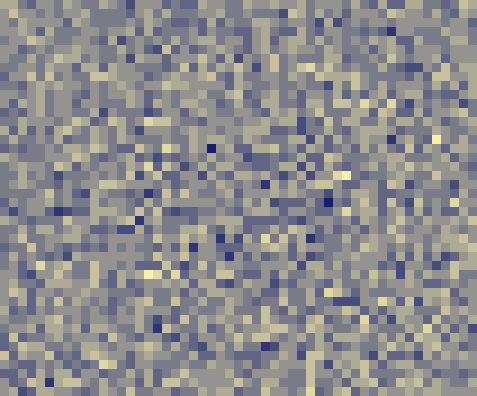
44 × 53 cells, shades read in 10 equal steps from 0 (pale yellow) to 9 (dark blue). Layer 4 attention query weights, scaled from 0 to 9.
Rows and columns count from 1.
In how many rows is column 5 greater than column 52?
22
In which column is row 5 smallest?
4
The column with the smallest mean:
11
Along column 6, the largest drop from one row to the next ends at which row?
44
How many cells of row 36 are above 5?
8
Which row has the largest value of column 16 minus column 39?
20
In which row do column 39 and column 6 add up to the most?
43
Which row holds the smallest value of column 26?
31
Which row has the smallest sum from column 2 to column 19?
14
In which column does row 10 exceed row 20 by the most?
39
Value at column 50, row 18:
3
